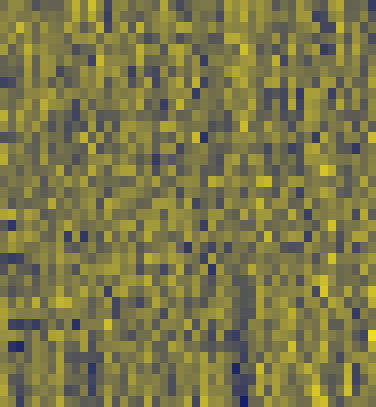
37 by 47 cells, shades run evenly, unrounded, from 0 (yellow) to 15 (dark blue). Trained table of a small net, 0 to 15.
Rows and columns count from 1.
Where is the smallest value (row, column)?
31, 47
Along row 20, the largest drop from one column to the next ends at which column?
46
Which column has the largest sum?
38
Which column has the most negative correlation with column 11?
40
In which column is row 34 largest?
30
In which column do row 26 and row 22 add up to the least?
19
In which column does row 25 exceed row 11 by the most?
1
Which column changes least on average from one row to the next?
6
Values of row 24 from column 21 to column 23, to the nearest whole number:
7 5 6
